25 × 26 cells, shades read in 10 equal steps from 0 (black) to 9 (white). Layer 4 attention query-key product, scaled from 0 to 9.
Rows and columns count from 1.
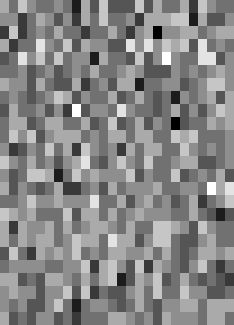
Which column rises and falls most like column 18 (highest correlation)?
10
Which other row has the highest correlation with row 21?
5
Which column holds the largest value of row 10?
13
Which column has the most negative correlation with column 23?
22
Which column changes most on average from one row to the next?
9
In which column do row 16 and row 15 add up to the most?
26
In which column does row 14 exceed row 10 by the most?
20
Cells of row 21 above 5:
6
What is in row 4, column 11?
5
